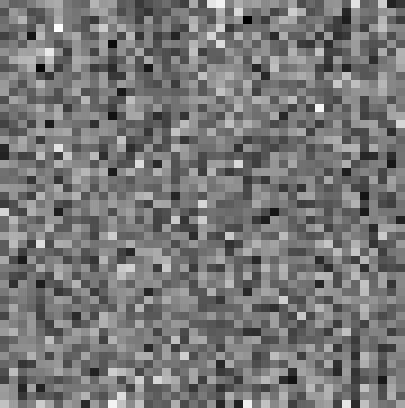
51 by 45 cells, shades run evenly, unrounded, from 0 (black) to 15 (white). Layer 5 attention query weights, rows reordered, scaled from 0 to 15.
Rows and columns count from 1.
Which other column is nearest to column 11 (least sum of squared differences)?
8
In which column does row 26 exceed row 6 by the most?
13
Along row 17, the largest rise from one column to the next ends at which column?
20
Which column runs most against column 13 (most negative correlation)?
10
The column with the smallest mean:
18
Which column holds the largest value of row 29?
6
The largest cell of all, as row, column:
4, 7
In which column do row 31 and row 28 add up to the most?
2
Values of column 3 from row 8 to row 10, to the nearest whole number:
11 8 7
